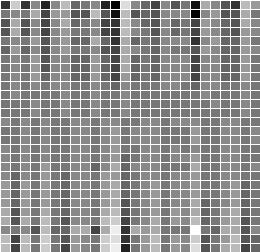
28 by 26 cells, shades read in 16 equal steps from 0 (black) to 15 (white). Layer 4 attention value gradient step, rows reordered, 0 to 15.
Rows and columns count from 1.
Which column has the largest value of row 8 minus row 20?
13
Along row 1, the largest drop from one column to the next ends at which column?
3
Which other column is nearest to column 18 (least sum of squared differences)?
19
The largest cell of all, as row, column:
26, 20
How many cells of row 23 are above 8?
8
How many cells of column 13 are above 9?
8
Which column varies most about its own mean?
12
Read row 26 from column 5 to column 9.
11 6 6 10 10
